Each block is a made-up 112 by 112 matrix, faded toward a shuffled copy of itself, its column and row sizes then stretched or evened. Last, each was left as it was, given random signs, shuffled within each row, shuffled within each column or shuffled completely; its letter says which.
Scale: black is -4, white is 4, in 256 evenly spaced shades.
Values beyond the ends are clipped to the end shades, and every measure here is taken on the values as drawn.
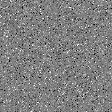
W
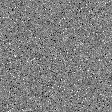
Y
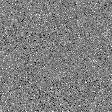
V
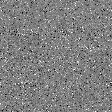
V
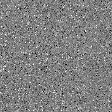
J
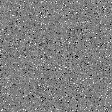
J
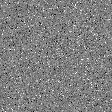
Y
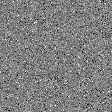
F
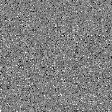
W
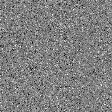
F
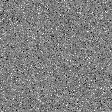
Y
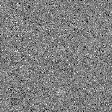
W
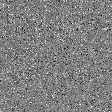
V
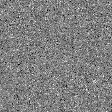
F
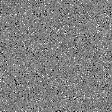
J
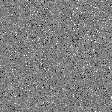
W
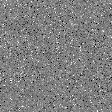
J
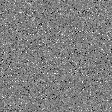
V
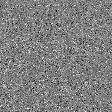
V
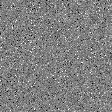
F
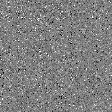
W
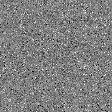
W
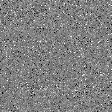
J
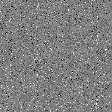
F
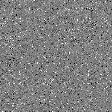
W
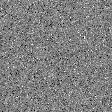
Y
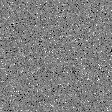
V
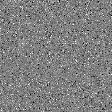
W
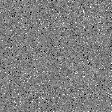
J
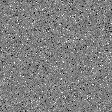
Y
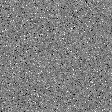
Y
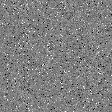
F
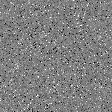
Y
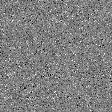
V
